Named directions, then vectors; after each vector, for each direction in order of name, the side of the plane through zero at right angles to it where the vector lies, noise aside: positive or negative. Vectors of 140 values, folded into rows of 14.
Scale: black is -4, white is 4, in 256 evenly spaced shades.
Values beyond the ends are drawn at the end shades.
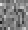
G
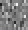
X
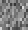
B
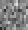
negative, positive, positive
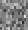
negative, positive, positive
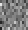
negative, positive, negative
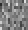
positive, negative, positive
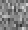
positive, positive, positive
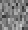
negative, negative, negative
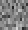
negative, negative, negative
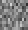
negative, negative, negative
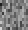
positive, negative, positive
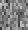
negative, positive, negative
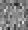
positive, negative, negative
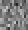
positive, negative, negative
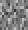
negative, positive, negative
